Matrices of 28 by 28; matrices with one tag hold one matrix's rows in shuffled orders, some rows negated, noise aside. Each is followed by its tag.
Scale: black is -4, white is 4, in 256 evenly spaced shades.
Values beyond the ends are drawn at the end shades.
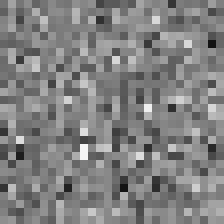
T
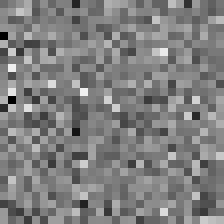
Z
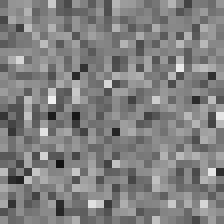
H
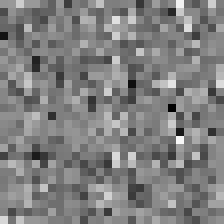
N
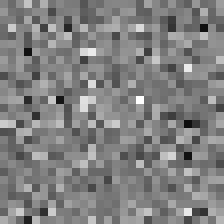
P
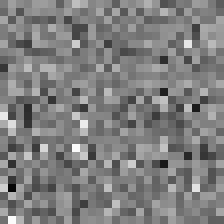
Z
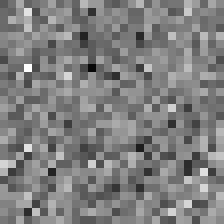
P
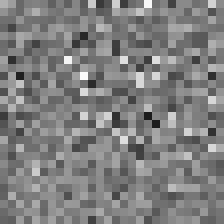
T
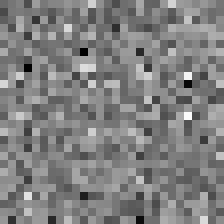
P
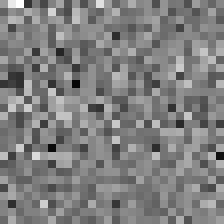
H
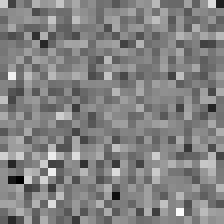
H
